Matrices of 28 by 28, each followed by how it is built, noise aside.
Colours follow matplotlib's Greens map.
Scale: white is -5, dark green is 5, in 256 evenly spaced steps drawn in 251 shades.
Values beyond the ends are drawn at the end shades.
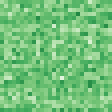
blocks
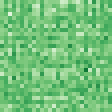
blocks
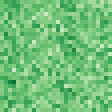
repeating rows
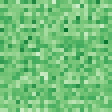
blocks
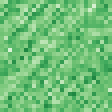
Hankel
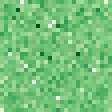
sparse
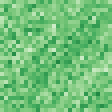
Hankel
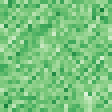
Hankel
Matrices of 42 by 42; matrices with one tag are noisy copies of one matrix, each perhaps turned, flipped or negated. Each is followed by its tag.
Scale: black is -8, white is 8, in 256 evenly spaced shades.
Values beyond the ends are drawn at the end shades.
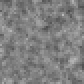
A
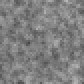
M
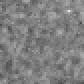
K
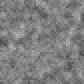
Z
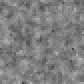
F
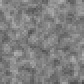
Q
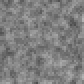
A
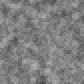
Z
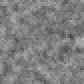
Z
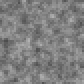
F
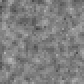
A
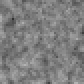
A
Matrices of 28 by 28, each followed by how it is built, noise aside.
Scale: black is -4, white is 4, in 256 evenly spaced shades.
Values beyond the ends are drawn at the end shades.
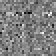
uneven rows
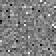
sparse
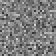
noise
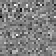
uneven rows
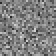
noise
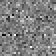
uneven rows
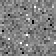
sparse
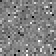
sparse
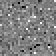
sparse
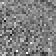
lower triangular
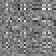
low rank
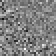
lower triangular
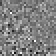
lower triangular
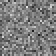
noise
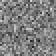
noise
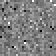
sparse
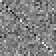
diagonal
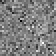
diagonal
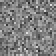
noise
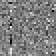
uneven columns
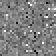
sparse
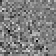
lower triangular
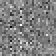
uneven columns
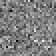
uneven rows
